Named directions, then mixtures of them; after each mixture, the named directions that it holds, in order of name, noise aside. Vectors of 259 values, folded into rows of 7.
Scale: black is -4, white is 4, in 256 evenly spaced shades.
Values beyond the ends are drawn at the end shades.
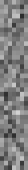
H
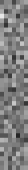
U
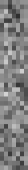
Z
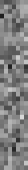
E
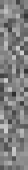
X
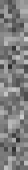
E, Z.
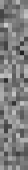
U, X.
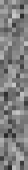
H.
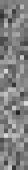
H, U.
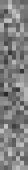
Z.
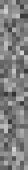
H, X.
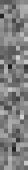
E.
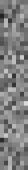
H, U.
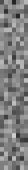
H, U.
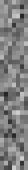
H.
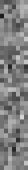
E.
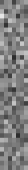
U.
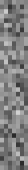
H, Z.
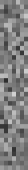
X.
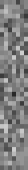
X.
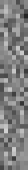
X.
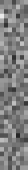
U.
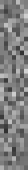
X.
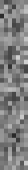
E, H.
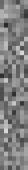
U, X.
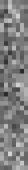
Z.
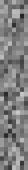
H.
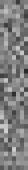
X.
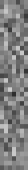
X.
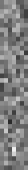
E, X.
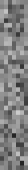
H, Z.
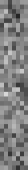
Z.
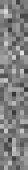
X, Z.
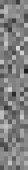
E, X.
